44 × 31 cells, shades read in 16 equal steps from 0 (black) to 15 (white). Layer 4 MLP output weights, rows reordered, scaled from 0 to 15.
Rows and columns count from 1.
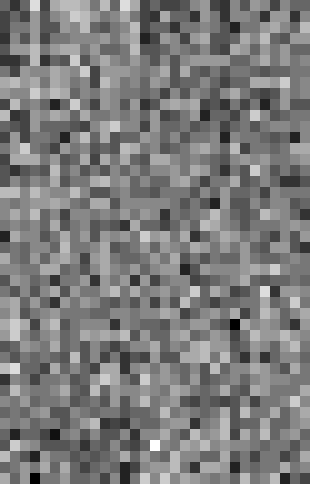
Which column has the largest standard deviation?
2
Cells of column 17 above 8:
16
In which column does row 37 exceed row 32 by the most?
12
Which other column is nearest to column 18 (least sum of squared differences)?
5
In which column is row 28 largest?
30
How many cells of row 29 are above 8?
9
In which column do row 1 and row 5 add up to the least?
23
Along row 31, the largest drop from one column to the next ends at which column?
14
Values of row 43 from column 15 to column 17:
8 9 9
